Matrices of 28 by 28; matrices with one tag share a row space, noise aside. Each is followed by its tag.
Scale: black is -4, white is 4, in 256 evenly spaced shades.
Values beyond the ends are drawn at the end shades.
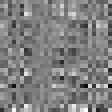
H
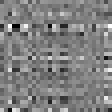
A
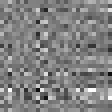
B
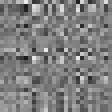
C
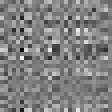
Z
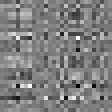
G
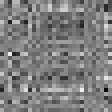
A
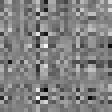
B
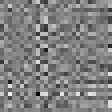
B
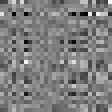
H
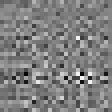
C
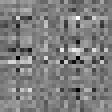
G
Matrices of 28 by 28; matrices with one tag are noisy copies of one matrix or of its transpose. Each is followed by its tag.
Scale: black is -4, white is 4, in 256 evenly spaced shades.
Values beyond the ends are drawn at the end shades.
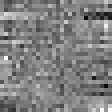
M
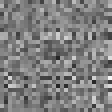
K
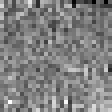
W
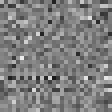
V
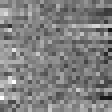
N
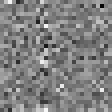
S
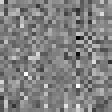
V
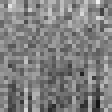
N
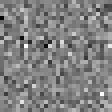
S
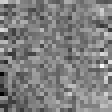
W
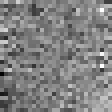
W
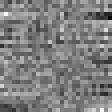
M
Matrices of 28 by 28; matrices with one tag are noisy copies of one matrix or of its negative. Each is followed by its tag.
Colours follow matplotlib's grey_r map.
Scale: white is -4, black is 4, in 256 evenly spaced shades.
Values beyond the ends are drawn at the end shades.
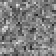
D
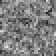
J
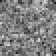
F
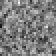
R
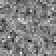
J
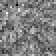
D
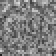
R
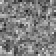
J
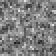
D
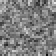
F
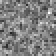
J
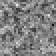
D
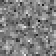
J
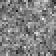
F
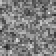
J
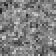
D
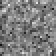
R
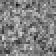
D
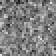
R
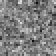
F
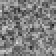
D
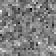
D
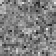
F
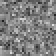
J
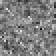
J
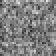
R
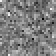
F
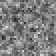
D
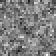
F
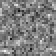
D
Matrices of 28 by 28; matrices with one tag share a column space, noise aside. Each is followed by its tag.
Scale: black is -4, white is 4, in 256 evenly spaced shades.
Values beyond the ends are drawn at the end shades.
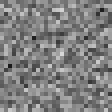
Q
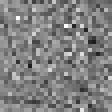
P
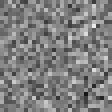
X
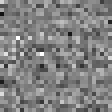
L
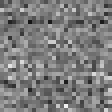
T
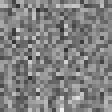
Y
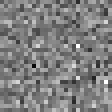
T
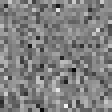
T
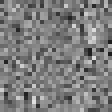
Y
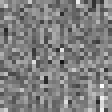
Y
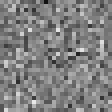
L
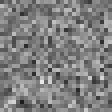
T
